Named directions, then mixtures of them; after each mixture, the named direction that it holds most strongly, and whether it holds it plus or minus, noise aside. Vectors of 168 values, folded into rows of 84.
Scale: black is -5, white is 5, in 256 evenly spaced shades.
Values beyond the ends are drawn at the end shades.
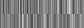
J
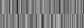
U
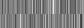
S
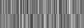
J, plus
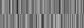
U, plus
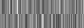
U, minus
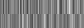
J, plus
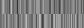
U, plus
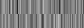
U, plus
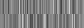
J, plus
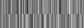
J, plus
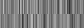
J, minus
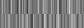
J, plus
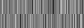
S, minus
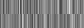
J, plus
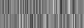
J, plus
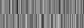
U, plus
